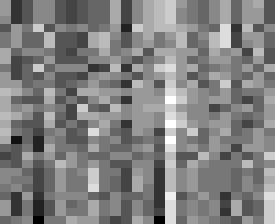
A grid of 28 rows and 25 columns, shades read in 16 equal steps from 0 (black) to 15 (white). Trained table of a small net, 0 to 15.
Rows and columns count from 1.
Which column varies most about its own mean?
15
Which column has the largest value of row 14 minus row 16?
8
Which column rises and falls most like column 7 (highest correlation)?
25
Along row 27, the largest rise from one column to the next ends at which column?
16
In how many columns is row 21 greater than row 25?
13
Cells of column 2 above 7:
9
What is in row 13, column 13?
9
